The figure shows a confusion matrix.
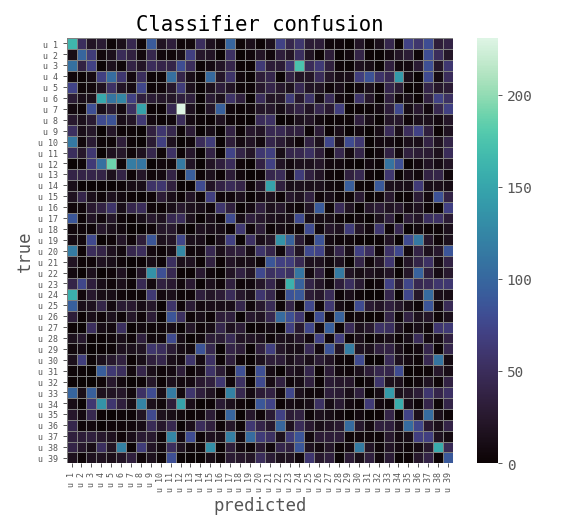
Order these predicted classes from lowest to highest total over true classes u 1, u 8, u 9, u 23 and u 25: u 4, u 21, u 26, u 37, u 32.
u 32, u 26, u 4, u 21, u 37
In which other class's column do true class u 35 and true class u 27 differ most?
u 37
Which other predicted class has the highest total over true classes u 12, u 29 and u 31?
u 5
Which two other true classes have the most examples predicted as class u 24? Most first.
u 3, u 22
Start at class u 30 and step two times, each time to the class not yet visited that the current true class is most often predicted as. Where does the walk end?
u 15
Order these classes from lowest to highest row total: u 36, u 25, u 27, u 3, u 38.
u 27, u 25, u 36, u 38, u 3
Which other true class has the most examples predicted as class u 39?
u 20
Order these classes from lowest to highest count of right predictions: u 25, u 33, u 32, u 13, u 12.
u 32, u 25, u 13, u 12, u 33
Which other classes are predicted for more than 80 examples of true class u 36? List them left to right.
u 22, u 29, u 35
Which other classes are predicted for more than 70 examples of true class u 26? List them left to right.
u 11, u 22, u 23, u 28
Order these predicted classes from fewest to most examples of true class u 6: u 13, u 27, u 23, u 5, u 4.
u 13, u 27, u 23, u 5, u 4
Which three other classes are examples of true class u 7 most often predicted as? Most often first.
u 12, u 8, u 16
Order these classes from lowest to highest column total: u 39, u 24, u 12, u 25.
u 25, u 12, u 39, u 24
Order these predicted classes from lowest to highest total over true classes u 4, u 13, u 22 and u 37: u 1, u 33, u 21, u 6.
u 1, u 6, u 33, u 21
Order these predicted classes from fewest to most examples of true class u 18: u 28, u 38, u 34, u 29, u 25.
u 38, u 28, u 34, u 29, u 25
